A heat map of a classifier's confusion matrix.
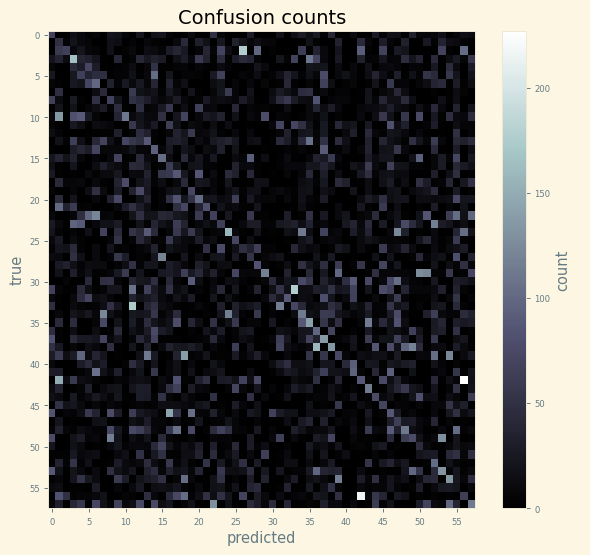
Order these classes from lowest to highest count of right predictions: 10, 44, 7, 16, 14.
7, 16, 44, 14, 10
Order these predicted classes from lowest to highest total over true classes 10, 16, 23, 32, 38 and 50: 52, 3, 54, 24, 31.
24, 54, 31, 52, 3
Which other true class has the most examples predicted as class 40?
30
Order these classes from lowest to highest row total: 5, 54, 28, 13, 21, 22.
21, 28, 5, 54, 22, 13
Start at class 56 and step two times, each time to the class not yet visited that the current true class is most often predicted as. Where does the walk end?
1
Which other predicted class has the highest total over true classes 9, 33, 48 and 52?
11
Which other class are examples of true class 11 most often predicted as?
46
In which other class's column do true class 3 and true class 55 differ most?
35
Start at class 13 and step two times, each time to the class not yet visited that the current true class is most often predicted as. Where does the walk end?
43
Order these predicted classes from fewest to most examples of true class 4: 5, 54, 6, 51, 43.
51, 43, 6, 54, 5
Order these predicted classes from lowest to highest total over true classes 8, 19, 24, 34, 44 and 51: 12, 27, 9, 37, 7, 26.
26, 27, 9, 37, 7, 12
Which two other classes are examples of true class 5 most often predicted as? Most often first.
14, 37
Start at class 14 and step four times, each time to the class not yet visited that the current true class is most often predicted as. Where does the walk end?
6
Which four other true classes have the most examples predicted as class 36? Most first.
38, 53, 8, 3
